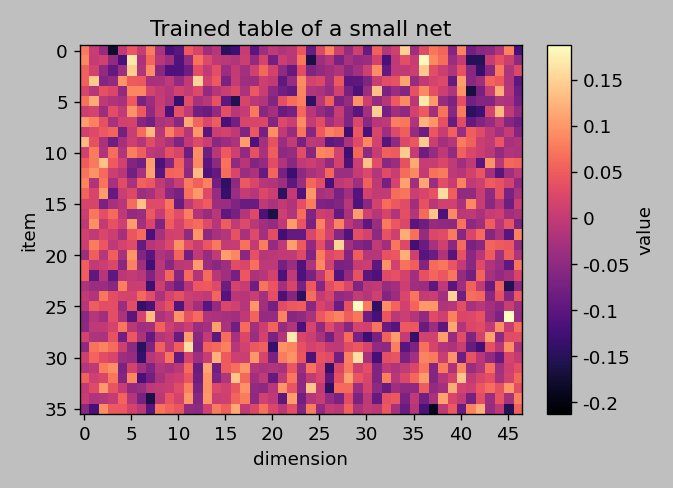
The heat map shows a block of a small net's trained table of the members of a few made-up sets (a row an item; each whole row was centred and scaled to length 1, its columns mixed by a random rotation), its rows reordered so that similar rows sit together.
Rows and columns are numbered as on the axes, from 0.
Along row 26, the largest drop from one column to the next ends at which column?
46
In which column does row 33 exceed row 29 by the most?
42
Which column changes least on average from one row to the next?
8
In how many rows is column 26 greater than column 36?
16
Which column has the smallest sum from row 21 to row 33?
31
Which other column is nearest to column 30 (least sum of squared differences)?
35
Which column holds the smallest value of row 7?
15
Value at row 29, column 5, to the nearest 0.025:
-0.05
